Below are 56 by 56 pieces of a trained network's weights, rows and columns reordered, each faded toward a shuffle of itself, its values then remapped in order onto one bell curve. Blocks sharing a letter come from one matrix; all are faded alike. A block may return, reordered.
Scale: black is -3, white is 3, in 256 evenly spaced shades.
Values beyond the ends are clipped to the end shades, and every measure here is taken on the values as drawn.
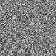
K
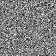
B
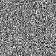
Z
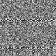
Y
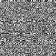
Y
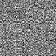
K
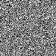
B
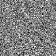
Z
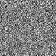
Z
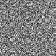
K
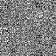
K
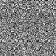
K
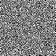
Z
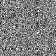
K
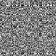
Y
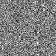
Z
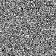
B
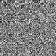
K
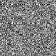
Y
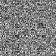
K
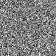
B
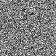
B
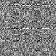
Y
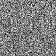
Z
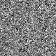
B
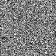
B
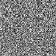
K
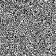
Z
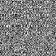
K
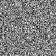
Z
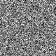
B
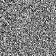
B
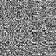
K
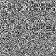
K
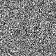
B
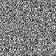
Y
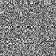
Y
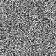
Z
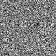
Z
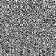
K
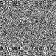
K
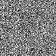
B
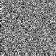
K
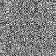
K
